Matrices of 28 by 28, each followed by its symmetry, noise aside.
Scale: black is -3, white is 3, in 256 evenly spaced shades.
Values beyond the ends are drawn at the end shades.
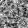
symmetric.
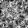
symmetric.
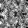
mirrored top to bottom.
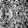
mirrored top to bottom.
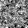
no symmetry.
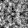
mirrored top to bottom.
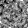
symmetric.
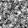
no symmetry.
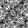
symmetric.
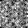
mirrored top to bottom.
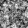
symmetric.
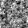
no symmetry.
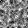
symmetric.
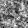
symmetric.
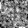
symmetric across the other diagonal.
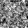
no symmetry.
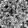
symmetric.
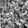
no symmetry.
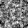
mirrored top to bottom.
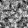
symmetric.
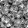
symmetric across the other diagonal.
